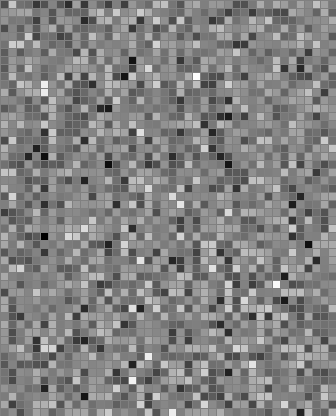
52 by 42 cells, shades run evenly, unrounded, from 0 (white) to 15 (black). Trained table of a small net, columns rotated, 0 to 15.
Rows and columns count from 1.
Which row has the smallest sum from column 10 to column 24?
52
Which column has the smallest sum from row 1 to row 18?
20
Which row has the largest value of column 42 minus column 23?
26
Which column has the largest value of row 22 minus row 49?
15
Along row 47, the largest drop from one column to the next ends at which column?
30
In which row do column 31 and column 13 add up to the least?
38
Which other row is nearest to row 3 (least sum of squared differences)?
39
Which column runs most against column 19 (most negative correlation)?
33
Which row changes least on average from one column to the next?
22
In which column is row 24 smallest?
19
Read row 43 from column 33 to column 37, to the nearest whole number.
3 6 9 11 6
